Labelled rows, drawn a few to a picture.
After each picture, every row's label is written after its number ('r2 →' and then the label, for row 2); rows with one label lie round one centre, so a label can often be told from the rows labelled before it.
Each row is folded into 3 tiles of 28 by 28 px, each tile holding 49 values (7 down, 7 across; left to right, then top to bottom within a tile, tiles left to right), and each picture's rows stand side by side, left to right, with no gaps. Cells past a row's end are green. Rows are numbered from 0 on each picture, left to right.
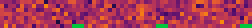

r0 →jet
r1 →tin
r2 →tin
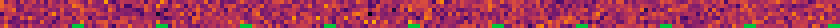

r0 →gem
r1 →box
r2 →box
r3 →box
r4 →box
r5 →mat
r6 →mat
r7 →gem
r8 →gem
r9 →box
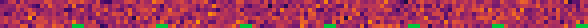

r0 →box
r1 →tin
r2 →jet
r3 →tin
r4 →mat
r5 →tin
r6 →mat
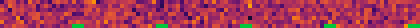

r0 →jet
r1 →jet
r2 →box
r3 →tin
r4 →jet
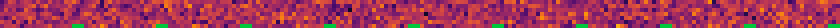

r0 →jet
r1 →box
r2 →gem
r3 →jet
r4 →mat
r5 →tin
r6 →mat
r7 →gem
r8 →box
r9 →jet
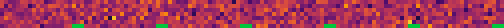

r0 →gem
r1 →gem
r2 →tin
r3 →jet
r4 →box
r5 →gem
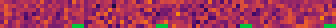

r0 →gem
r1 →box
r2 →gem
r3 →mat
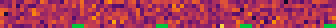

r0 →tin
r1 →box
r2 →mat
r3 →jet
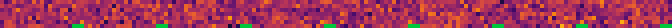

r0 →gem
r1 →gem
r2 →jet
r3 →jet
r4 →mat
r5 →jet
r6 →tin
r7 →tin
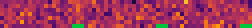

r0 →jet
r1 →gem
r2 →mat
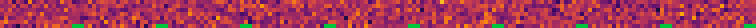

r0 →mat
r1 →jet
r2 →box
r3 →gem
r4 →jet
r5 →box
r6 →box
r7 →gem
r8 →gem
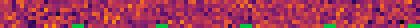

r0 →mat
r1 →jet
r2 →box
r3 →gem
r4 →jet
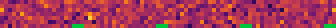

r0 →jet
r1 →gem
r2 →tin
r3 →jet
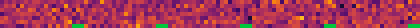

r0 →tin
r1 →mat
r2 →box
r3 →box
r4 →tin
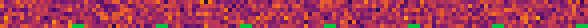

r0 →mat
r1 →tin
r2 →mat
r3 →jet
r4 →mat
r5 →gem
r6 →jet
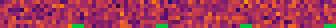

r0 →box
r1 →box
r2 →box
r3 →gem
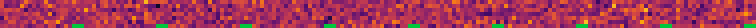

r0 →tin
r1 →jet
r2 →jet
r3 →gem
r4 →box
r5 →box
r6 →gem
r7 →tin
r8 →gem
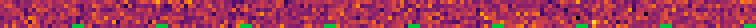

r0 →gem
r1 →jet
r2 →mat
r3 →jet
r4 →box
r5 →gem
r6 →jet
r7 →gem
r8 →jet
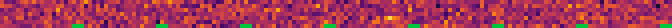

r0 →tin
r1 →tin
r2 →gem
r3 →box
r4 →box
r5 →gem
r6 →gem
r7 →mat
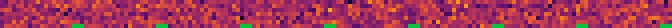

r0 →box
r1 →box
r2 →mat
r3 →mat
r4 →tin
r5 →jet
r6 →box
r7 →tin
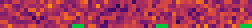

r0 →gem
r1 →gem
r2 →gem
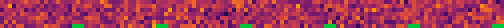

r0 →box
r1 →mat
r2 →jet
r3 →jet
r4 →gem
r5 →mat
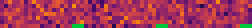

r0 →gem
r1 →tin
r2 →box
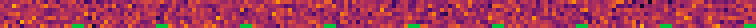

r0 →jet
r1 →jet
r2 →box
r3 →box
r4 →mat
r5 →gem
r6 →jet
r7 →mat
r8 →mat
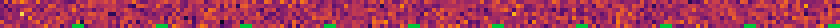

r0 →box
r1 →box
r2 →gem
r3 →gem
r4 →box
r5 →gem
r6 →jet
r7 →jet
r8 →tin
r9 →gem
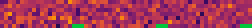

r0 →jet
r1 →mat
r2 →tin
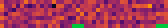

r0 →tin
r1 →gem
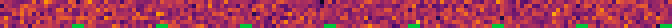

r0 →tin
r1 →gem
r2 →gem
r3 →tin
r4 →gem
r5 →box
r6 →tin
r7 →gem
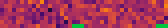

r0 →gem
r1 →box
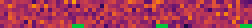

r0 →jet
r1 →tin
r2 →tin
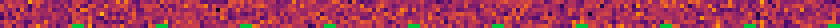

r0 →gem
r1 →gem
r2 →jet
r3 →gem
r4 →mat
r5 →jet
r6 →mat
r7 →gem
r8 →gem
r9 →mat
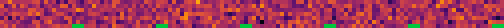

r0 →tin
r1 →gem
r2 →mat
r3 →box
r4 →jet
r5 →mat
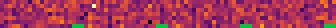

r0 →box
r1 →gem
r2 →gem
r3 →gem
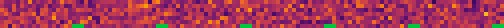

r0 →jet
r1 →tin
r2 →jet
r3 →gem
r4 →jet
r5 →jet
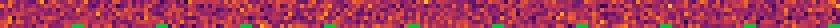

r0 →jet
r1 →tin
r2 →box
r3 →gem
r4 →mat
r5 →jet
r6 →mat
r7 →gem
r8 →tin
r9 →box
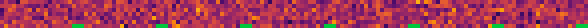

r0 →box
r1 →gem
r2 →gem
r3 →gem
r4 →gem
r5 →jet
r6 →gem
